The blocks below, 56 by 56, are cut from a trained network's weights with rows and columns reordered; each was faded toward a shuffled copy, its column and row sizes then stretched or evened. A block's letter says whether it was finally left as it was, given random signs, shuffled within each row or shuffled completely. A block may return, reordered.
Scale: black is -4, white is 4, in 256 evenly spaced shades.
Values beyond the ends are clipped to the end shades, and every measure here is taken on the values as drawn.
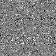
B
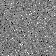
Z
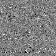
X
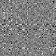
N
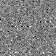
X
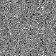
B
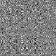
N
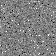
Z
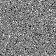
Z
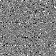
X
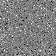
Z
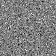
Z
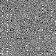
B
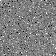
Z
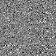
B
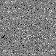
X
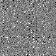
B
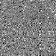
N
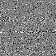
X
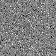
Z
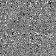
B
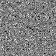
X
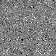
X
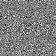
X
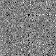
N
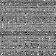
N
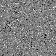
Z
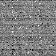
N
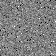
Z
